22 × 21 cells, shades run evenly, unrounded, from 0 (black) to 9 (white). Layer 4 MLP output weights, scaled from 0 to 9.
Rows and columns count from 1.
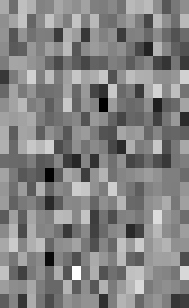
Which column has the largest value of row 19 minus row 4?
17
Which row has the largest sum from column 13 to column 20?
18
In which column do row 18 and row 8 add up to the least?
12
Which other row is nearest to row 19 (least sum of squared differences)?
15
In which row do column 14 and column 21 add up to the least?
9
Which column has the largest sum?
4
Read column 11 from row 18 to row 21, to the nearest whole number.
3 6 6 3
